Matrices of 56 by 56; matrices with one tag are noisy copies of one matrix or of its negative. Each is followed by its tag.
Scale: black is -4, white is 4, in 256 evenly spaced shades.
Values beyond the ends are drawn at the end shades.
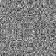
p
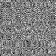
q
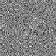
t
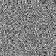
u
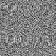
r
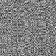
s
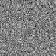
p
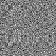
r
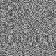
r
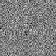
t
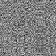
s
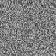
p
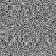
r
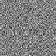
t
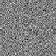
t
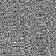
s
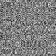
q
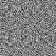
r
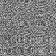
s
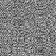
s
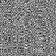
s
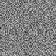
t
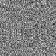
p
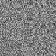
p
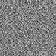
u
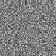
u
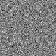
r
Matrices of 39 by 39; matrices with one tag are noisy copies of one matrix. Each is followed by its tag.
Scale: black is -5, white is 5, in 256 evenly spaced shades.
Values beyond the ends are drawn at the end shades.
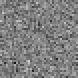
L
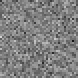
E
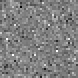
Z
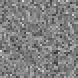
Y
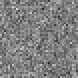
Z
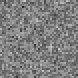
Y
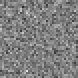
Y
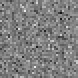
L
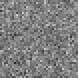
L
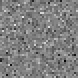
E
